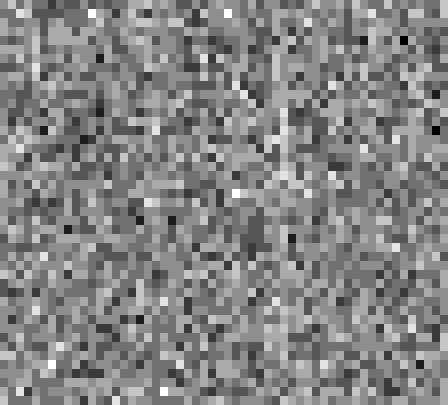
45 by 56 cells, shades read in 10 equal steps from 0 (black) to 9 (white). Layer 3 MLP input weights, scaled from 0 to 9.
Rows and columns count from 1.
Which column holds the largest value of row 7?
26
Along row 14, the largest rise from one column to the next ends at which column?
29
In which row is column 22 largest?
3
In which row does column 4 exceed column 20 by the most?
31
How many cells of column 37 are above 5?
12
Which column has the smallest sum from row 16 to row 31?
40
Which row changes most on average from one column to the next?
15
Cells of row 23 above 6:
5
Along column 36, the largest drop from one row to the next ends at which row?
21
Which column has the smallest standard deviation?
16
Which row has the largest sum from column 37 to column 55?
36
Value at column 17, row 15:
3
